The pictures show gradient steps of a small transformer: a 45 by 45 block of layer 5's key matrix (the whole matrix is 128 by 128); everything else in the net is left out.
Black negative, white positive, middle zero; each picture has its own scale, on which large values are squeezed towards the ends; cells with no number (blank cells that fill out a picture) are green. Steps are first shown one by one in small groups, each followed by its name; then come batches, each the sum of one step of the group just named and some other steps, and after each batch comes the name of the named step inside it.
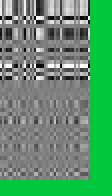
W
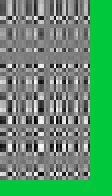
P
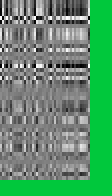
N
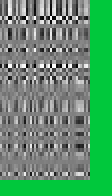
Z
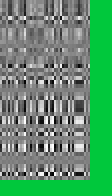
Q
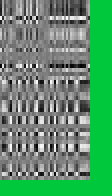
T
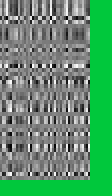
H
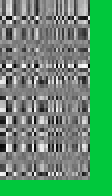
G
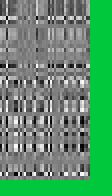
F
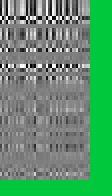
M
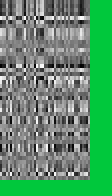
Q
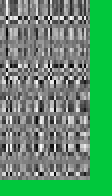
T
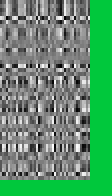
F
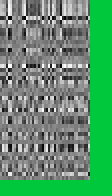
Z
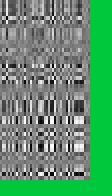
Q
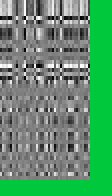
W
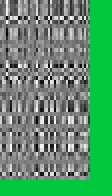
T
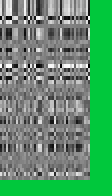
W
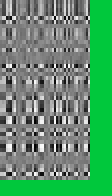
P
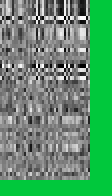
N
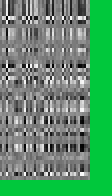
F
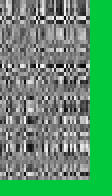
N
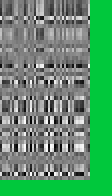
Q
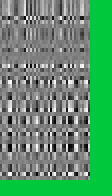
H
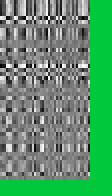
G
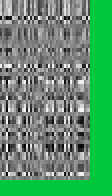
Z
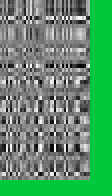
T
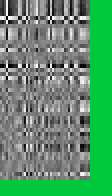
F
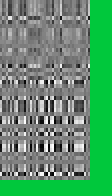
Q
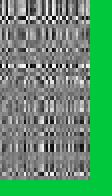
M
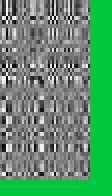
G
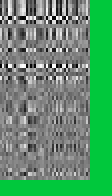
M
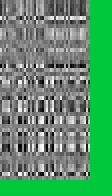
T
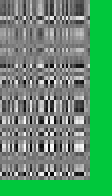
Q
